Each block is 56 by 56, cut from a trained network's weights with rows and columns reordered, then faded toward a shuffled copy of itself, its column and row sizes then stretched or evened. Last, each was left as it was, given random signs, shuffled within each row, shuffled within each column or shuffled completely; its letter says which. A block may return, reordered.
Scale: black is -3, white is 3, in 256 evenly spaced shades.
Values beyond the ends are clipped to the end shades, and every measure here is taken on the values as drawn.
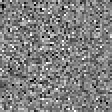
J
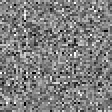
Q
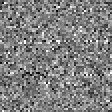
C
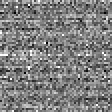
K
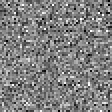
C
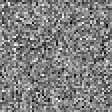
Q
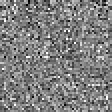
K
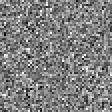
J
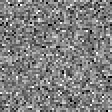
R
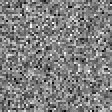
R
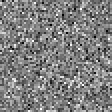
R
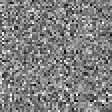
K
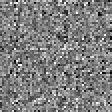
Q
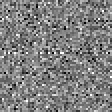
C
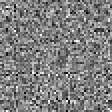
K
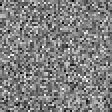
R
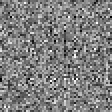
Q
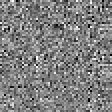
K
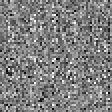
K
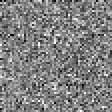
Q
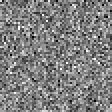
R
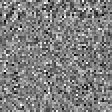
K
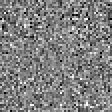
Q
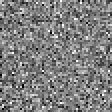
Q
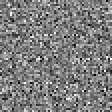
Q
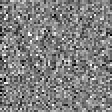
K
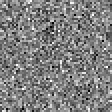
R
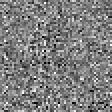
Q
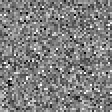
R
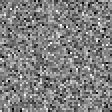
R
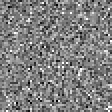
J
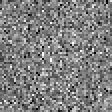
J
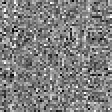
K
